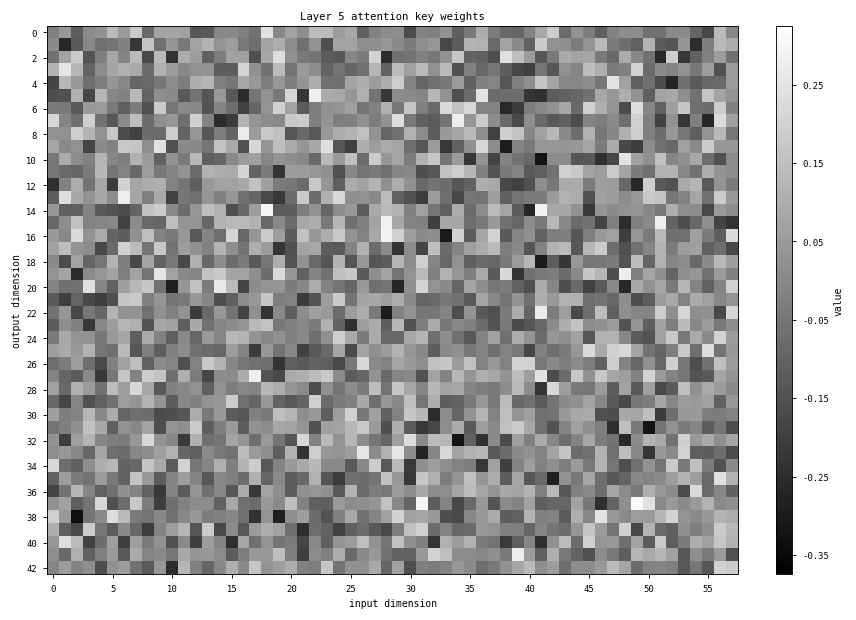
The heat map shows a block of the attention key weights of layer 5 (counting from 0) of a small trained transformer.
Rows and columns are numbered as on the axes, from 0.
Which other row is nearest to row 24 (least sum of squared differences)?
42
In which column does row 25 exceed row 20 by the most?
48
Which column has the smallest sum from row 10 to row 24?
40
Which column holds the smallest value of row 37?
46
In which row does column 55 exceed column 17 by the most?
25
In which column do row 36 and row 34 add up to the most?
54
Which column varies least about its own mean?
27
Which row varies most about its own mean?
7
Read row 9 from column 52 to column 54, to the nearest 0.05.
-0.1 0.05 0
